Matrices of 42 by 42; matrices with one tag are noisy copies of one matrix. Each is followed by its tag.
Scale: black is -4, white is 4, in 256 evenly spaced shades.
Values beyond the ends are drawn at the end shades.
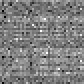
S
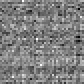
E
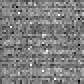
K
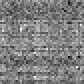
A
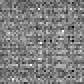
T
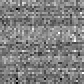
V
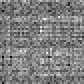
S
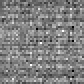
T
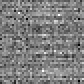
K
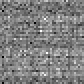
S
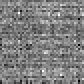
K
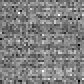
K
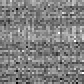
V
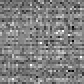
T
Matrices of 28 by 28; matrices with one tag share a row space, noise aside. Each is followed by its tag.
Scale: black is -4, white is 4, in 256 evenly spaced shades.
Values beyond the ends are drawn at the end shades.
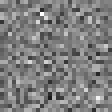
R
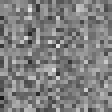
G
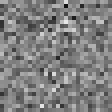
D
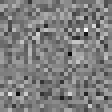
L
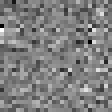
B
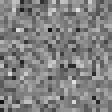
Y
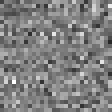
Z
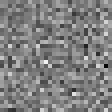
L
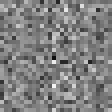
D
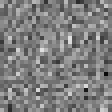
L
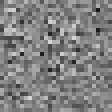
Y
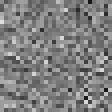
B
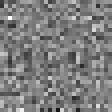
Y
